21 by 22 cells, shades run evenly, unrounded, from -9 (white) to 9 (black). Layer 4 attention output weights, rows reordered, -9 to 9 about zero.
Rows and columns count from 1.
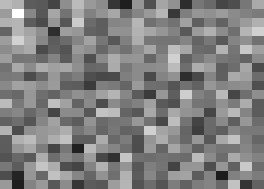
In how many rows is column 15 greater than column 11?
11
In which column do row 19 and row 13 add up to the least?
9
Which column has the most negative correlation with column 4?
7
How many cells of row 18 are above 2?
4
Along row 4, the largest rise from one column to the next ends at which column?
5
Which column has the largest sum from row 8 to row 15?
22
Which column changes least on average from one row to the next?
12
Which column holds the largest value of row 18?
10
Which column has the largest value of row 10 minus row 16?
6
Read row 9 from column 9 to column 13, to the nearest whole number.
4 4 0 -1 4
